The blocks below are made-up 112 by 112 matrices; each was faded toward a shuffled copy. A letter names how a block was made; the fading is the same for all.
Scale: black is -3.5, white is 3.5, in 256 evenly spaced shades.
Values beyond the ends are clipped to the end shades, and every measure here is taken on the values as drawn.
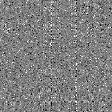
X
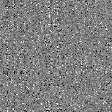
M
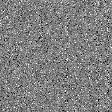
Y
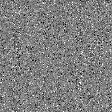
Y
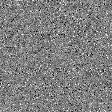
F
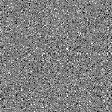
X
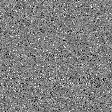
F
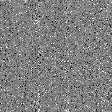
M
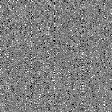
X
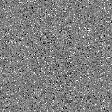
M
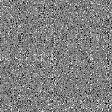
X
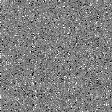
M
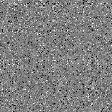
M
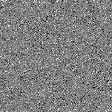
M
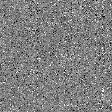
Y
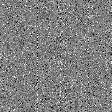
Y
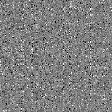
X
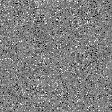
M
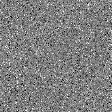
Y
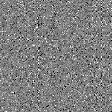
X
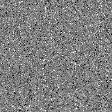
Y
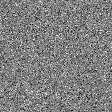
F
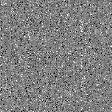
M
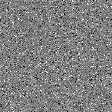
M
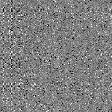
X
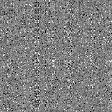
X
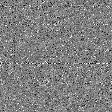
F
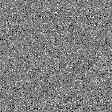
F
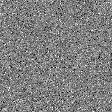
F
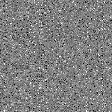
M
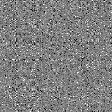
X
